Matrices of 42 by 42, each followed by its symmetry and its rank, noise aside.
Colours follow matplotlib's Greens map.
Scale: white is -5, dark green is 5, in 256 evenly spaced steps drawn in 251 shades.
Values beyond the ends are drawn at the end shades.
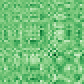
symmetric, rank three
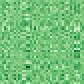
no symmetry, rank four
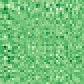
antisymmetric, rank four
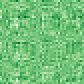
antisymmetric, rank four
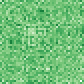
symmetric, rank six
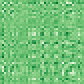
symmetric, rank three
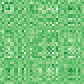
symmetric, rank three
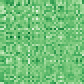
antisymmetric, rank four
